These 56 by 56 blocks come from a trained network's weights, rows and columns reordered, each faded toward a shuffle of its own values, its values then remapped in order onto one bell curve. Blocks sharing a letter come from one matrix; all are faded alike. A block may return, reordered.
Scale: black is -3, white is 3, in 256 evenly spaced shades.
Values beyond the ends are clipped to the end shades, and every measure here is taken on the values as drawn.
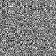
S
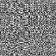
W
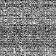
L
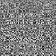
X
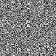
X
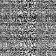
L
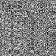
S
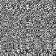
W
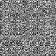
W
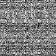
L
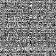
L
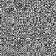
W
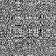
W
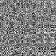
W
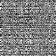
L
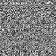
S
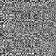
X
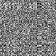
W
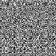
W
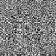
S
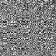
W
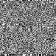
S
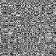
X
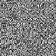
W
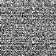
L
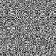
S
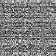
L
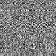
W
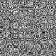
S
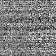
L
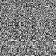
S
